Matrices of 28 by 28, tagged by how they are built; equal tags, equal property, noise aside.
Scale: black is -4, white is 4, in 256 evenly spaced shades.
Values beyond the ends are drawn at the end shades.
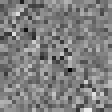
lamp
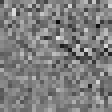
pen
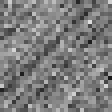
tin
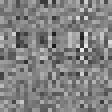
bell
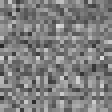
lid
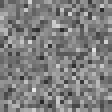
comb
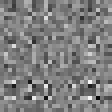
bell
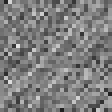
tin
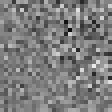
pen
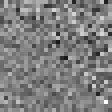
pen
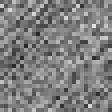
tin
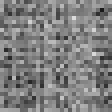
lid
